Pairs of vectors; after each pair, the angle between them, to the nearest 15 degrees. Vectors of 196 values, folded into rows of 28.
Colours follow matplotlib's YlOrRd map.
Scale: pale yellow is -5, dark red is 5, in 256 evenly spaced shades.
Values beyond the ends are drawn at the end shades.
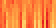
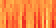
165 degrees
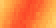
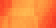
165 degrees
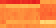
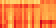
135 degrees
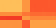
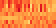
120 degrees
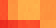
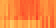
150 degrees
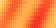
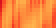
135 degrees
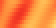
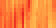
45 degrees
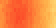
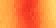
45 degrees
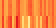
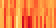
135 degrees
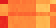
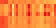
60 degrees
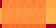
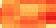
135 degrees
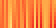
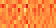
105 degrees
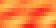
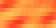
150 degrees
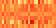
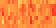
60 degrees
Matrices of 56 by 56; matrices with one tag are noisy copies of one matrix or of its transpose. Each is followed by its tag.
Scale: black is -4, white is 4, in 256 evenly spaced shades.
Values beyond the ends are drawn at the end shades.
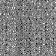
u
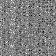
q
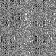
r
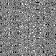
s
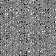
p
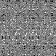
s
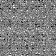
p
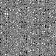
p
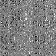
r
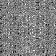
s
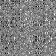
r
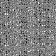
p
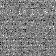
q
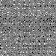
u
